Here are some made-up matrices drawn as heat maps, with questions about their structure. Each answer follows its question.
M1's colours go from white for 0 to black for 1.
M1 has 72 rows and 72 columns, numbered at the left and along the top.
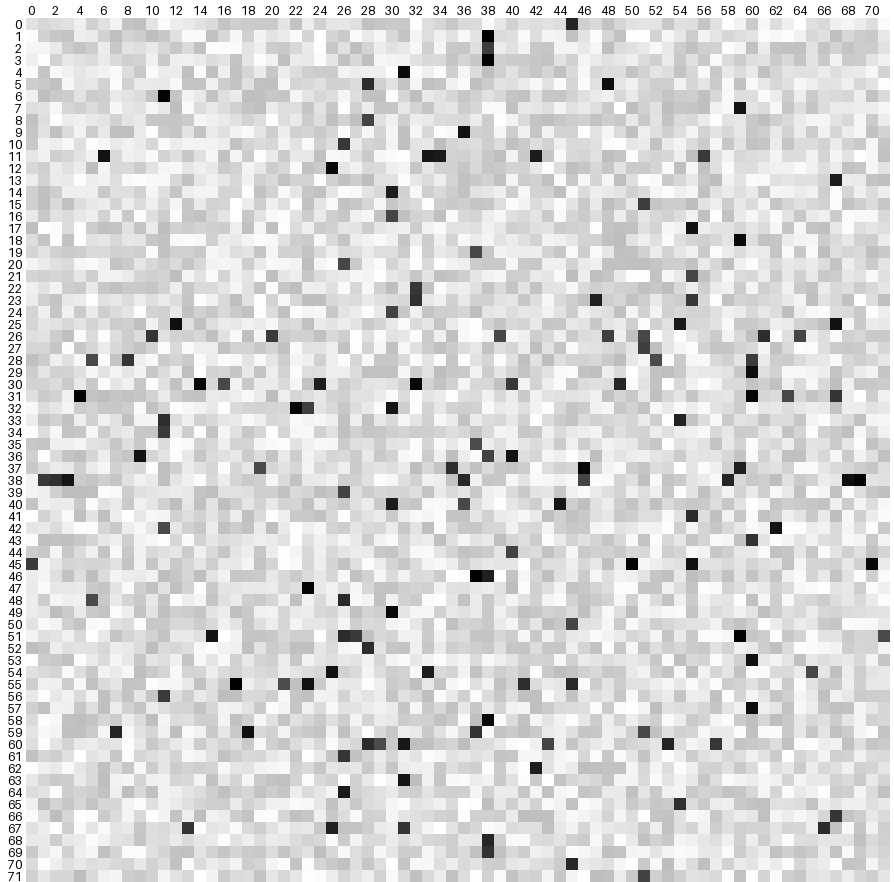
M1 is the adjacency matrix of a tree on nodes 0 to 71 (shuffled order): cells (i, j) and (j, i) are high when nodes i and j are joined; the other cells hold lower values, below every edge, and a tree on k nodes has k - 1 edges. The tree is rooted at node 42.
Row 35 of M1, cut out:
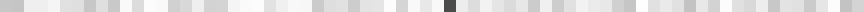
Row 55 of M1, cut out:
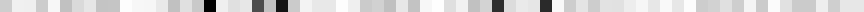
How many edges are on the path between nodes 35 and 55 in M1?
9
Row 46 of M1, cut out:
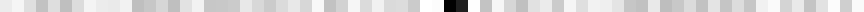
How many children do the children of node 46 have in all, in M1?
7
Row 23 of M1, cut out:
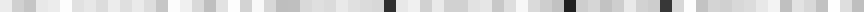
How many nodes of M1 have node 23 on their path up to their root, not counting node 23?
9
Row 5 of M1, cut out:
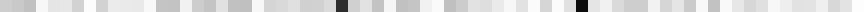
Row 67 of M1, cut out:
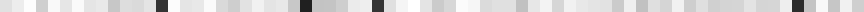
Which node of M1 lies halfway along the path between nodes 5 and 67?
60
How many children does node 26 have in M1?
6
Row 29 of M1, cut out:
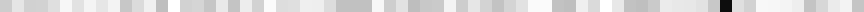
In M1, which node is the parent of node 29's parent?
31
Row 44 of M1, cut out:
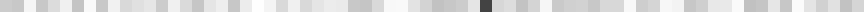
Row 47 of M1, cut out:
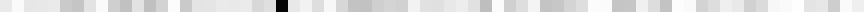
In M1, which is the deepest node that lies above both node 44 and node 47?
40
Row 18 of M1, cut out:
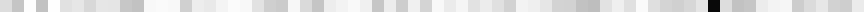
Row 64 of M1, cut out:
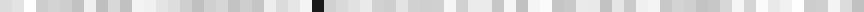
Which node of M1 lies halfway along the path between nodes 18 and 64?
51
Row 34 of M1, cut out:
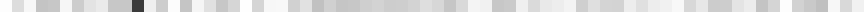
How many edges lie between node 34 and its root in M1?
2
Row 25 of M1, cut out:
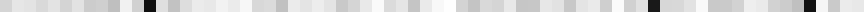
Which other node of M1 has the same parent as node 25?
65
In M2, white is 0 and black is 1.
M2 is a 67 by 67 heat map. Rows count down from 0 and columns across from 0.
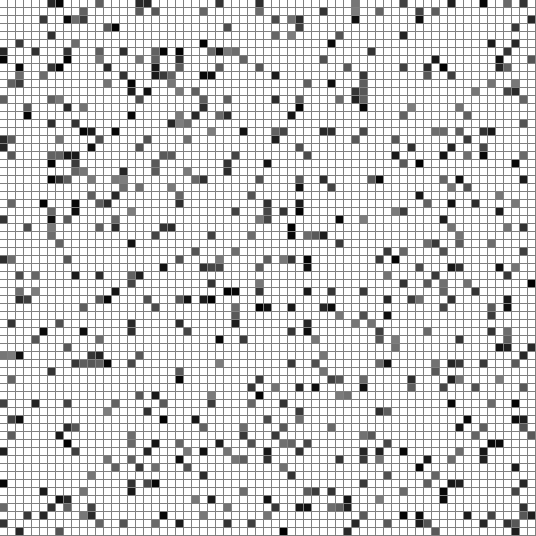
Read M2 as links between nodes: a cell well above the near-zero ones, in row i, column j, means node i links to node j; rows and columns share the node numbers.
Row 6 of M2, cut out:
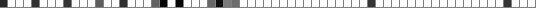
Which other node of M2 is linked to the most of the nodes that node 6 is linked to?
node 65
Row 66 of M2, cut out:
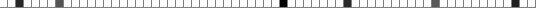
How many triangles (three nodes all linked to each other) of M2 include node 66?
1
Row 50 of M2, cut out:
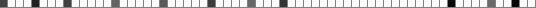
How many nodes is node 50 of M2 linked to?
11
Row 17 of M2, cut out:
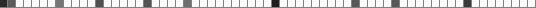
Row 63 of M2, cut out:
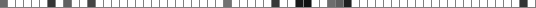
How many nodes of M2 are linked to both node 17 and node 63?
2
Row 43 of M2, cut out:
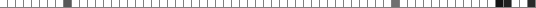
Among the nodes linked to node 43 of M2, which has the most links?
node 8
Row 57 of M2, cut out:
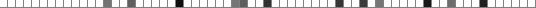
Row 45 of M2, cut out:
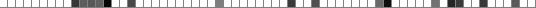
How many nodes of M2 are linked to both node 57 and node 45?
5
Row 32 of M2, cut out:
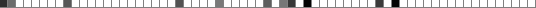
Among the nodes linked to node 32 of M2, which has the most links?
node 22
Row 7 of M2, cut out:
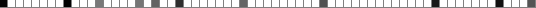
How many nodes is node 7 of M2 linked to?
11
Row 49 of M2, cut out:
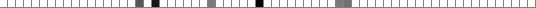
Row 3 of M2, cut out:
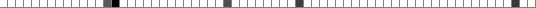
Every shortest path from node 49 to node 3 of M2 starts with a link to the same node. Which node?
node 26
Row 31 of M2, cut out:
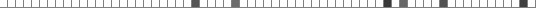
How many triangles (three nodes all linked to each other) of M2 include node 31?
2
